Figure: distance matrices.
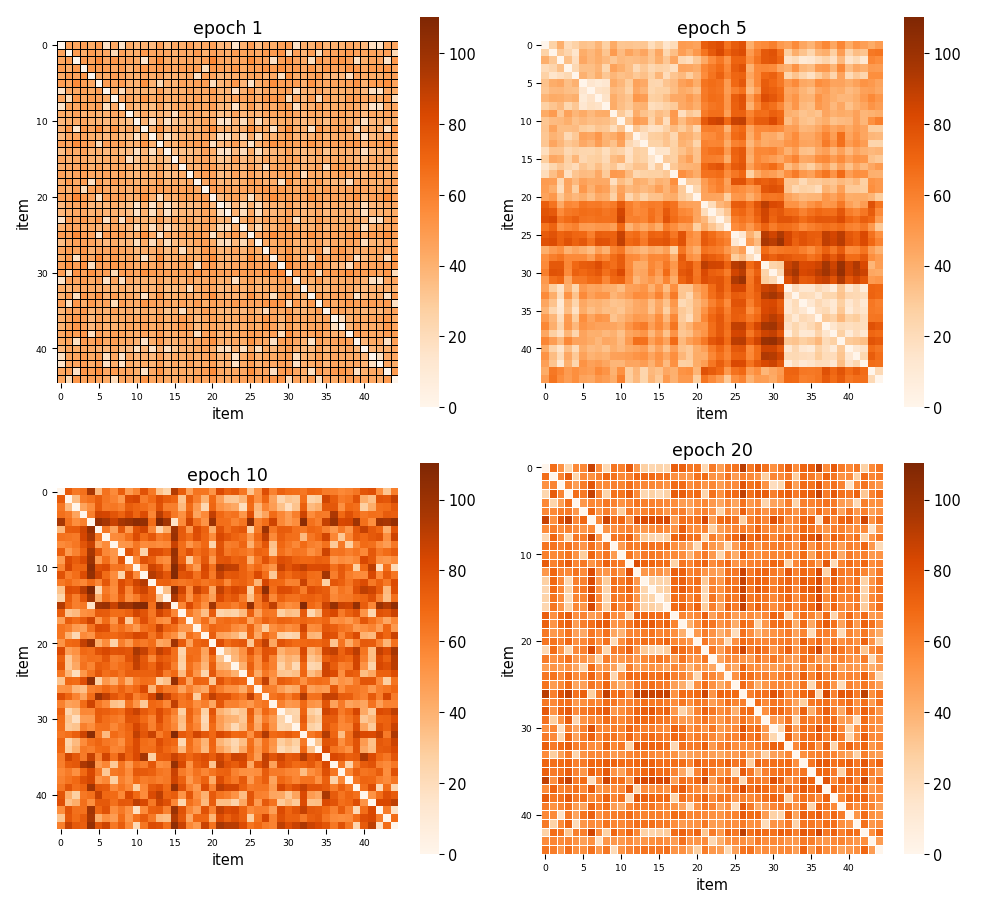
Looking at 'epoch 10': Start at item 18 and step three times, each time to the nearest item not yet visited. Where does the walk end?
26
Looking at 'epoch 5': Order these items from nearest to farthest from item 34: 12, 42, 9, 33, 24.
42, 33, 9, 12, 24
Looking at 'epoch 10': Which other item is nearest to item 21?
16
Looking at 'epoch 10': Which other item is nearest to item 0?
14
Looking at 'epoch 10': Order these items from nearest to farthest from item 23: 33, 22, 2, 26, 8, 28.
33, 22, 2, 26, 28, 8
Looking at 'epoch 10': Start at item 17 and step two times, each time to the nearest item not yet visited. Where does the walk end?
25
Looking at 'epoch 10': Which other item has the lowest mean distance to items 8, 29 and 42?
28
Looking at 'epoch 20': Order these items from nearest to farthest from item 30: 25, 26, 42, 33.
33, 25, 42, 26
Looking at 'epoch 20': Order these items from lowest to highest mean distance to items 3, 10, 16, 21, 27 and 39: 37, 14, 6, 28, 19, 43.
14, 19, 43, 37, 28, 6
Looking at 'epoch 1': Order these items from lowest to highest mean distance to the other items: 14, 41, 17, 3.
14, 41, 17, 3
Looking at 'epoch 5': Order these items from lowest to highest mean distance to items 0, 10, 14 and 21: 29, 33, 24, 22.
33, 24, 22, 29
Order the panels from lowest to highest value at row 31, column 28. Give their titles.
epoch 1, epoch 10, epoch 20, epoch 5
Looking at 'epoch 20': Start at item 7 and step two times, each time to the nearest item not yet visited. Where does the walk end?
22
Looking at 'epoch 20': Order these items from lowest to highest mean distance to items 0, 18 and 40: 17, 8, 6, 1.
8, 1, 17, 6
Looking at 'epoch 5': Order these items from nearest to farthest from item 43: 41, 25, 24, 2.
24, 2, 25, 41
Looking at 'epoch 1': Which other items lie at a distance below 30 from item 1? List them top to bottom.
7, 30, 34, 44
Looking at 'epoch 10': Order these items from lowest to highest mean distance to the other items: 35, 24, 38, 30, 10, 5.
30, 24, 38, 5, 10, 35
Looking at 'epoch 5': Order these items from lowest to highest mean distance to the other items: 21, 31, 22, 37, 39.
37, 39, 21, 22, 31
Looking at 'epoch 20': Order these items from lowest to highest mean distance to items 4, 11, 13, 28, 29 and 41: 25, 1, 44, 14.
1, 25, 44, 14
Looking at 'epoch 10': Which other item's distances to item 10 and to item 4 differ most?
15
